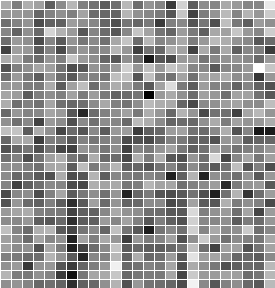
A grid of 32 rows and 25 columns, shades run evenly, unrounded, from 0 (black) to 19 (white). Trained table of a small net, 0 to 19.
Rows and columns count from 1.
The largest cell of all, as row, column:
8, 24
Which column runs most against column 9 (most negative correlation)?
3
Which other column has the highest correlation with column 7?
17
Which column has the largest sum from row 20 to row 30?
18
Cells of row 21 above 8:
19
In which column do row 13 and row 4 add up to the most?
5
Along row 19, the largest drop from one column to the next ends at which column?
23
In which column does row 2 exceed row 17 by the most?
12
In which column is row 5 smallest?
4
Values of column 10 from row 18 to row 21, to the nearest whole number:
8 11 7 12
